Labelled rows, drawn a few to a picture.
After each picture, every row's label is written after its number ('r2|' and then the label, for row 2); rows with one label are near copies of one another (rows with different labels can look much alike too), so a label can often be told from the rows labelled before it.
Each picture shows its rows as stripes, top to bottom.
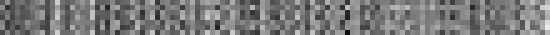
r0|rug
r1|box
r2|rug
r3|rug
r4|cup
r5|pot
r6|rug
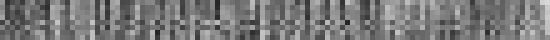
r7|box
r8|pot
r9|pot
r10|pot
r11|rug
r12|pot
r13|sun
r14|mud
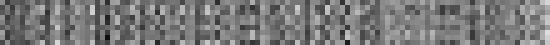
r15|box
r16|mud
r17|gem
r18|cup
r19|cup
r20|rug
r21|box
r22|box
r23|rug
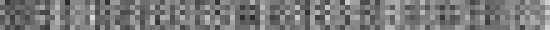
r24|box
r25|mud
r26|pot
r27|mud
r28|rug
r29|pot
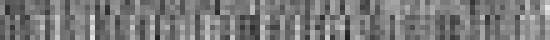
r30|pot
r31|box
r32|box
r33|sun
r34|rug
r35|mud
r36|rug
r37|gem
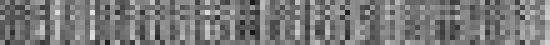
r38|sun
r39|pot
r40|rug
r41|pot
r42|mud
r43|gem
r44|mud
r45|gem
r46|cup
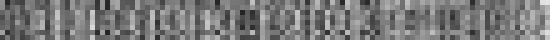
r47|box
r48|cup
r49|mud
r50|sun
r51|gem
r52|mud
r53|box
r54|rug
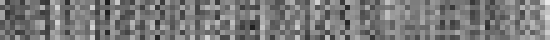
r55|cup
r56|rug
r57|cup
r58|pot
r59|rug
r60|mud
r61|pot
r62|gem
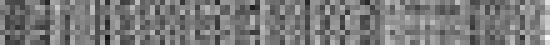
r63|pot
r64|sun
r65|gem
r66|box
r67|box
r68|pot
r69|sun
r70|cup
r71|pot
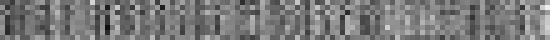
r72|mud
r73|cup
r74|rug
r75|box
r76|box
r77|cup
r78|box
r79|sun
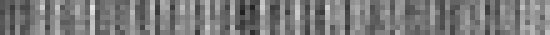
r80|mud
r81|mud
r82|mud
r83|mud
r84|mud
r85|gem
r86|sun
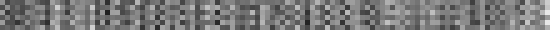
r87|cup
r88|rug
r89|box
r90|gem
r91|pot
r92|gem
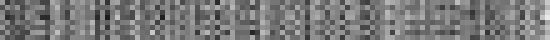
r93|pot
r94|rug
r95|cup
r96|cup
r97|sun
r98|pot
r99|sun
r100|pot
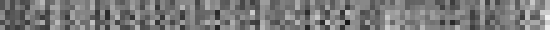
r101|sun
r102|gem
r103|box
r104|cup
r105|rug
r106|pot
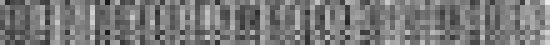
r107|cup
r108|rug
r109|gem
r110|gem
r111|rug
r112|mud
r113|box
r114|gem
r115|pot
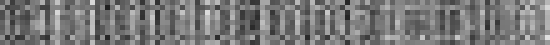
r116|rug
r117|cup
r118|gem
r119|rug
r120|sun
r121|sun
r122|gem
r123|pot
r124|rug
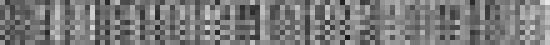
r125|box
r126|mud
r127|rug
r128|gem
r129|pot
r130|gem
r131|pot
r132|rug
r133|box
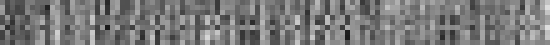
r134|box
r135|pot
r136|pot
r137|gem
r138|mud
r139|cup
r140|rug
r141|rug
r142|mud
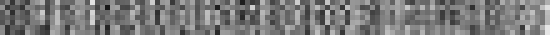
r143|mud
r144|box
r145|gem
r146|mud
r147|gem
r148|cup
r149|pot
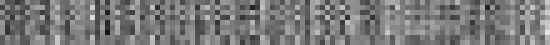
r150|pot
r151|sun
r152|cup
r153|gem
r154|box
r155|cup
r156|cup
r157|sun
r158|sun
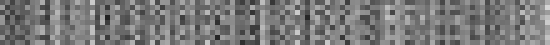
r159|mud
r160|cup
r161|mud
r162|pot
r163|pot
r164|sun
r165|mud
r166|pot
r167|mud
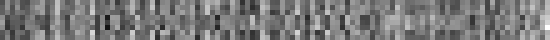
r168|rug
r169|sun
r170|mud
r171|box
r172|box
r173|cup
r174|mud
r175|sun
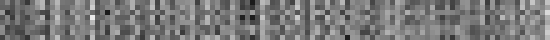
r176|sun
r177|mud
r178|cup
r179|mud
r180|sun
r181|pot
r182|pot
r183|rug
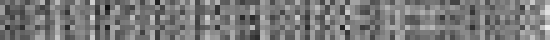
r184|gem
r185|cup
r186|box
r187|mud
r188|sun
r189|box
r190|rug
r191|sun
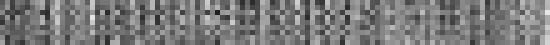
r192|mud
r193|rug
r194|pot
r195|gem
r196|rug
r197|pot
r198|mud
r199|cup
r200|box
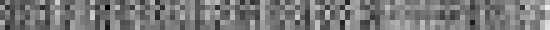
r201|rug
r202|cup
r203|gem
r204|gem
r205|box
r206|box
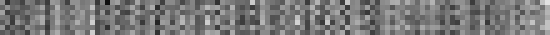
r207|box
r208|rug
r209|pot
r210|mud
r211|gem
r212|box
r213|gem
